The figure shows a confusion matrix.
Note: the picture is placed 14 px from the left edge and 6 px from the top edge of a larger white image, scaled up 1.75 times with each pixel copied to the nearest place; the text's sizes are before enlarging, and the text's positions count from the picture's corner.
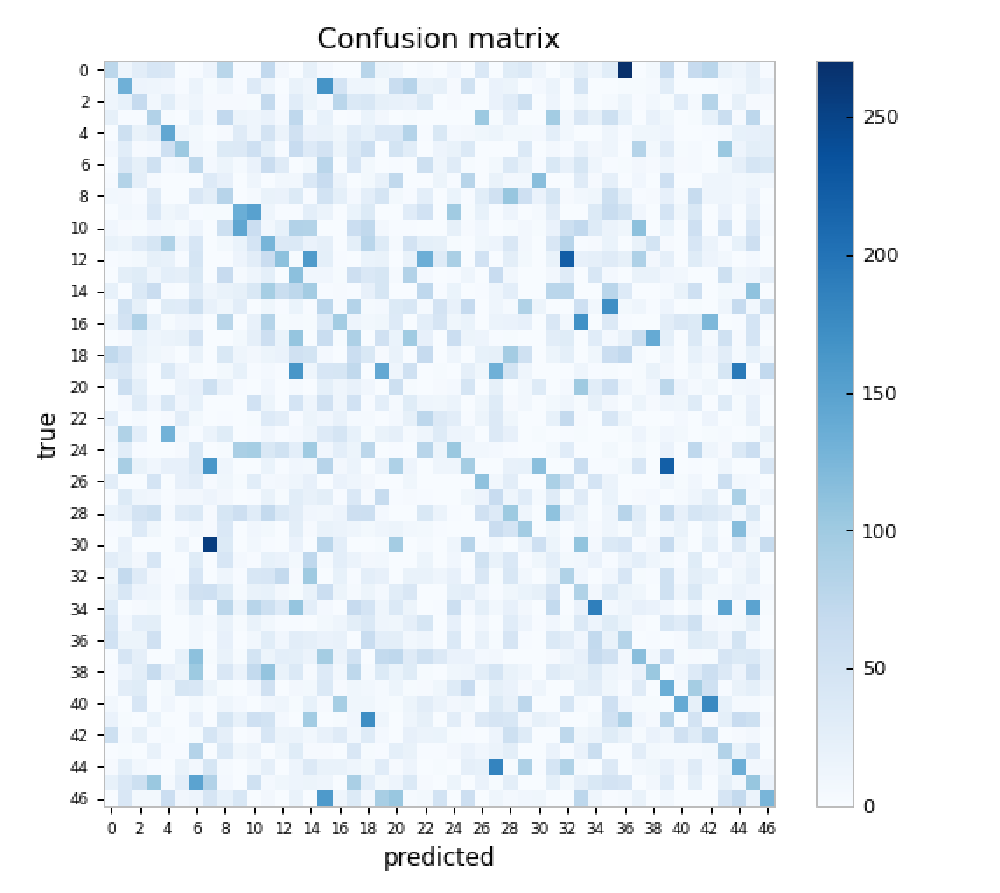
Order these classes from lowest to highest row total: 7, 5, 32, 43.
43, 7, 32, 5
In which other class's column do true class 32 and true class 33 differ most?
14
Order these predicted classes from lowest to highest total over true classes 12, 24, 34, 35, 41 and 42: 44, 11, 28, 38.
38, 44, 28, 11
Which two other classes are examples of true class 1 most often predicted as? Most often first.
15, 21
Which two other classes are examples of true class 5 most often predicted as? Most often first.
43, 37
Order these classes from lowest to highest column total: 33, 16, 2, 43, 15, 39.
16, 2, 43, 33, 39, 15
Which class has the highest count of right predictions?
34
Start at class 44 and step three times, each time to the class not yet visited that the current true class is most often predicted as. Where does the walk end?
13
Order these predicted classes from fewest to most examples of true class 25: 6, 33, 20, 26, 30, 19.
26, 19, 6, 33, 20, 30
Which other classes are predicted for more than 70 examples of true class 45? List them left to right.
3, 6, 7, 17
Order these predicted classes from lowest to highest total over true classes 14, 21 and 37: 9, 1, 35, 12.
9, 1, 12, 35
